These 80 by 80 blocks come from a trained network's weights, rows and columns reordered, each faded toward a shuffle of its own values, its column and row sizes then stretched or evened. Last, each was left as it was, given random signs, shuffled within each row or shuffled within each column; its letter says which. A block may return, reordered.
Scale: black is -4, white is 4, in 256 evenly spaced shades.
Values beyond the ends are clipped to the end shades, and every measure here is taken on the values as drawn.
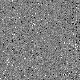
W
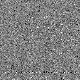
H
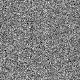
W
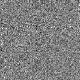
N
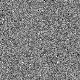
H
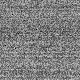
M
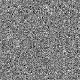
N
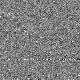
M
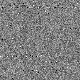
M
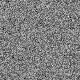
W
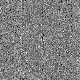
W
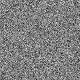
H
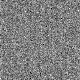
W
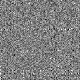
N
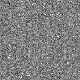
N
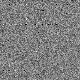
H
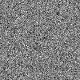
W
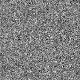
H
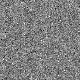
W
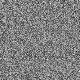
H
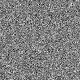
M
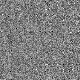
H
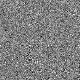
H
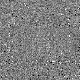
N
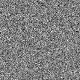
M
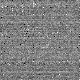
N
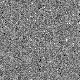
W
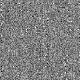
N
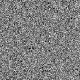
N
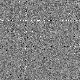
H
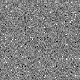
N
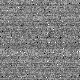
N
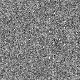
W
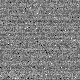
M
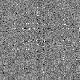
N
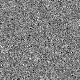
M
